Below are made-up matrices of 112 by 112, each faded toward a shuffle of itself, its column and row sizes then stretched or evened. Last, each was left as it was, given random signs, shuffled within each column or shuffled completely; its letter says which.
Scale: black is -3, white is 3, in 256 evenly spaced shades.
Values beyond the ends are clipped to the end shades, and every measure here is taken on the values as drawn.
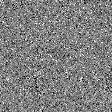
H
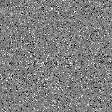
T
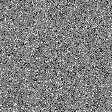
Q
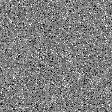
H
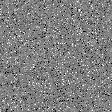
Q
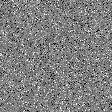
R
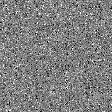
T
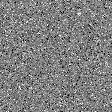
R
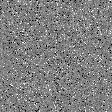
Q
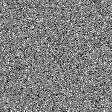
R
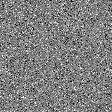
Q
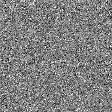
H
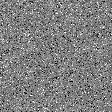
R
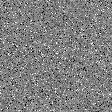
R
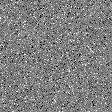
R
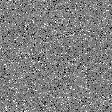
T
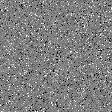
Q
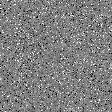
Q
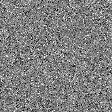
Q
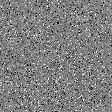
Q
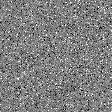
Q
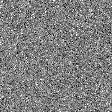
Q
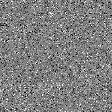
T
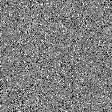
H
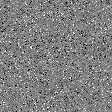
R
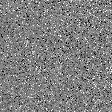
Q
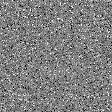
Q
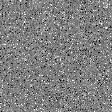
T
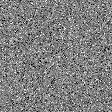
R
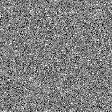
T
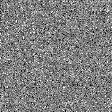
T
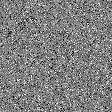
R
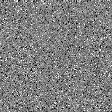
T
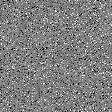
H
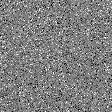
Q
